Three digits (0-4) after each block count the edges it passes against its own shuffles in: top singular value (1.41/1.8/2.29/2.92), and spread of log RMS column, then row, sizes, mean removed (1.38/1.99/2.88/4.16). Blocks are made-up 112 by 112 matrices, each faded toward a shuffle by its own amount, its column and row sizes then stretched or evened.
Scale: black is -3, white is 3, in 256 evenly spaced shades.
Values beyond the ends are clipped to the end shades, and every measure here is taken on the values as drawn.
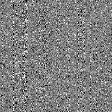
2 3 0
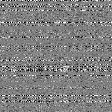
3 0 4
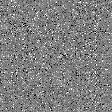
2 1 1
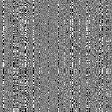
4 4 0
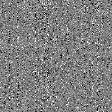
1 3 0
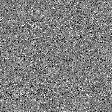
1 0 2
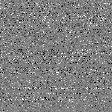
0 0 3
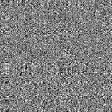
3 1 2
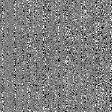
1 4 1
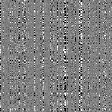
4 4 2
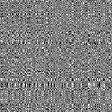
4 3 3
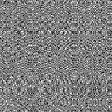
4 0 2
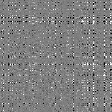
4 3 3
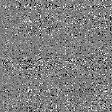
0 3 3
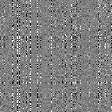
4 4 2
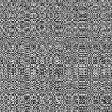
4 2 3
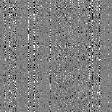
3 4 2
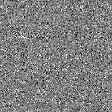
2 1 2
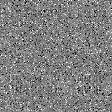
2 0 1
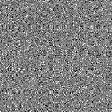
3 1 1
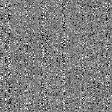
2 3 1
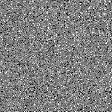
2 1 1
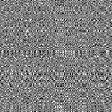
4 1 3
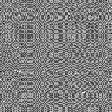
4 0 0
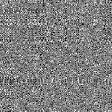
3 2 1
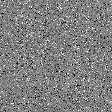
0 1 0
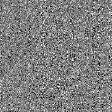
0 3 1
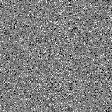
2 1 0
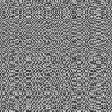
4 0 3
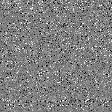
1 0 2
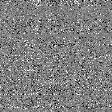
0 1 3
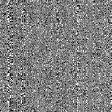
3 3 0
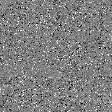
0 1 2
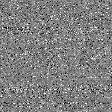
1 0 3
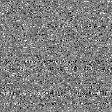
2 0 3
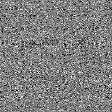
1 1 3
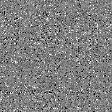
0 2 2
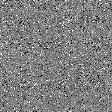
1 1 2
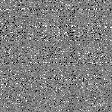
1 1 3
